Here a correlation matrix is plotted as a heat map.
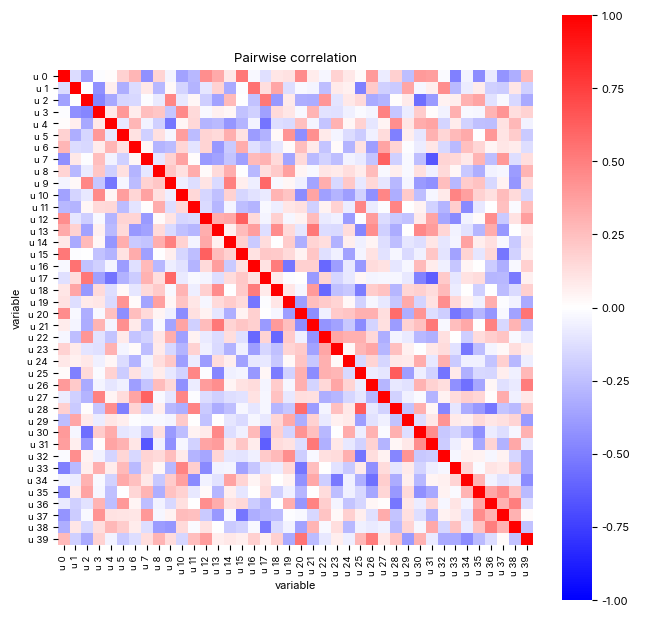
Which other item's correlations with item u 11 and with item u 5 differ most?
u 28
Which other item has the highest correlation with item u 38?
u 36
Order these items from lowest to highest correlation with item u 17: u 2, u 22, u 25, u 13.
u 13, u 25, u 22, u 2
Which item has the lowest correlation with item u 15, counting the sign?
u 37
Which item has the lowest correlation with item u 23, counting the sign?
u 34
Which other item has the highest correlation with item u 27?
u 7
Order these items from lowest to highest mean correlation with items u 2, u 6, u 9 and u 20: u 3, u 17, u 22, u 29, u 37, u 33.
u 33, u 3, u 29, u 37, u 22, u 17
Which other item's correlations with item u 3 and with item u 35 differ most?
u 2
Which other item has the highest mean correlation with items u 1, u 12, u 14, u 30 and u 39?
u 26
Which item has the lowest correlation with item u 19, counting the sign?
u 16
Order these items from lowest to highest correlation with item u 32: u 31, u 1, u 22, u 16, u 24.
u 31, u 16, u 22, u 24, u 1
